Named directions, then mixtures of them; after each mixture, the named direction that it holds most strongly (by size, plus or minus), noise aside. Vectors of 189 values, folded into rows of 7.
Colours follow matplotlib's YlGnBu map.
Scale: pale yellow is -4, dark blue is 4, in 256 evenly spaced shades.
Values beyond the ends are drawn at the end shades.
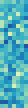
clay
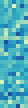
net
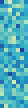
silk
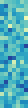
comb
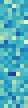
net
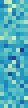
silk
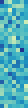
silk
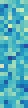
comb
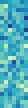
comb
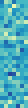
net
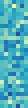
net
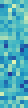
comb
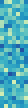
silk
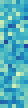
clay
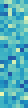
comb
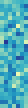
clay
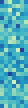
silk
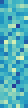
clay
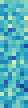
comb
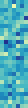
net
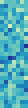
comb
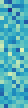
silk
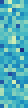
silk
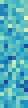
comb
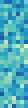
clay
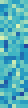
comb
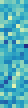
clay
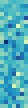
clay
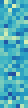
net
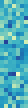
net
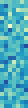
comb
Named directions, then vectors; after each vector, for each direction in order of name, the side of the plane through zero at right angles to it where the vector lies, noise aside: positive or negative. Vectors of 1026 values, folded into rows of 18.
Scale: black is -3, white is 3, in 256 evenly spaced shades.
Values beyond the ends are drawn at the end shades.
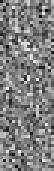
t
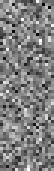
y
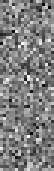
positive, positive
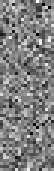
positive, positive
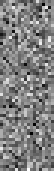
positive, positive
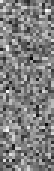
negative, positive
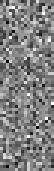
positive, positive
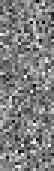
negative, negative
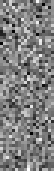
positive, positive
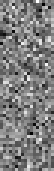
positive, positive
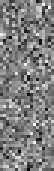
negative, negative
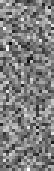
negative, positive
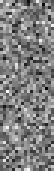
negative, positive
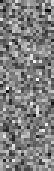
positive, negative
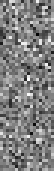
positive, positive
